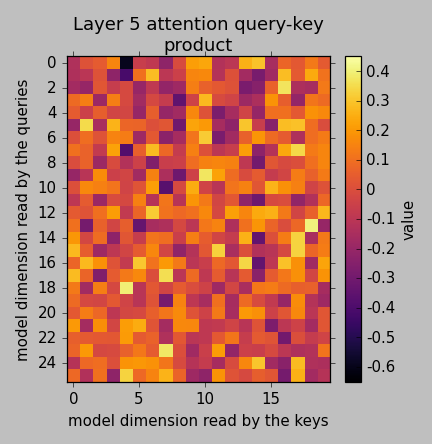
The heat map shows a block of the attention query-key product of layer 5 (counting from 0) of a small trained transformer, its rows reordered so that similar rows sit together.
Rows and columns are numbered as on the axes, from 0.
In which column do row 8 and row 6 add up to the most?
10
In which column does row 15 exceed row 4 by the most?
11
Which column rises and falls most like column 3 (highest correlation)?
1
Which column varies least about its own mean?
12
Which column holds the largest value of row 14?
17
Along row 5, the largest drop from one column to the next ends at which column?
2
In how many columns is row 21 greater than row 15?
8
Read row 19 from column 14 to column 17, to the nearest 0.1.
0 -0.1 -0.2 0.2
